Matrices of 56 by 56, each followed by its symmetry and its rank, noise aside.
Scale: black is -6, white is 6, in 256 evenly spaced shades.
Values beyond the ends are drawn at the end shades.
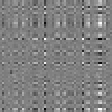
no symmetry, rank one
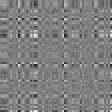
symmetric, rank one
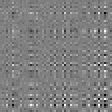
symmetric, rank one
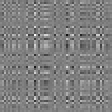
symmetric, rank one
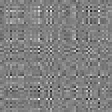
no symmetry, rank two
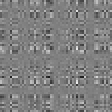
antisymmetric, rank two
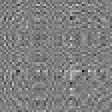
symmetric, rank three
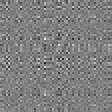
no symmetry, rank two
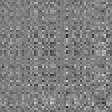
no symmetry, rank three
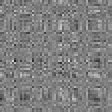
no symmetry, rank three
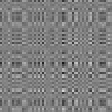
symmetric, rank one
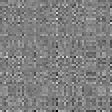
no symmetry, rank three
